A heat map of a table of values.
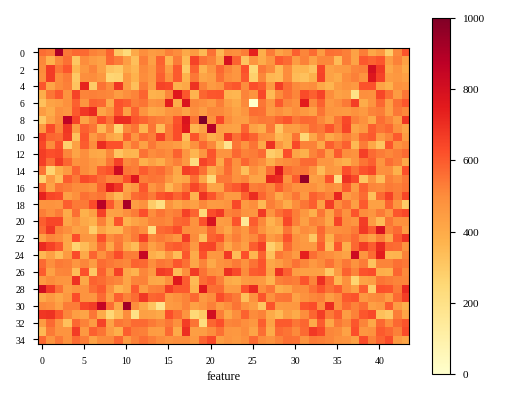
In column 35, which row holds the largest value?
17
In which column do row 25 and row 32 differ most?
19
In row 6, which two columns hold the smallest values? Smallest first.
25, 0
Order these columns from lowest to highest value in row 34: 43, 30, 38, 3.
43, 3, 30, 38
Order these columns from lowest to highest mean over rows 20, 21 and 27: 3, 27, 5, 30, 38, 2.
27, 5, 3, 30, 2, 38
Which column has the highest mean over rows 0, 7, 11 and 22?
2
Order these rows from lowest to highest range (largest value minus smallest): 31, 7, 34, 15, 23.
34, 7, 23, 31, 15
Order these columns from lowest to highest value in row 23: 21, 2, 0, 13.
13, 21, 2, 0
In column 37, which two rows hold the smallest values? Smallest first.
5, 27
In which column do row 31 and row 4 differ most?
18
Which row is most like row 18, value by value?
30
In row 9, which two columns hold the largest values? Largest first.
20, 17
